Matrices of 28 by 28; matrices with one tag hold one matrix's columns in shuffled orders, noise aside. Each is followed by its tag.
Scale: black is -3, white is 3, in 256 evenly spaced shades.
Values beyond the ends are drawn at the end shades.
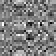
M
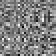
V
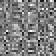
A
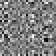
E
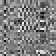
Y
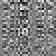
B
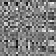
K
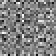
E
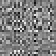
Y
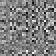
Y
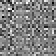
B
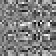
M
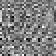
V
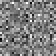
E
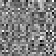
A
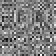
V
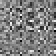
Y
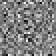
E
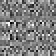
M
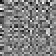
B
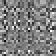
Y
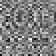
V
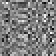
E
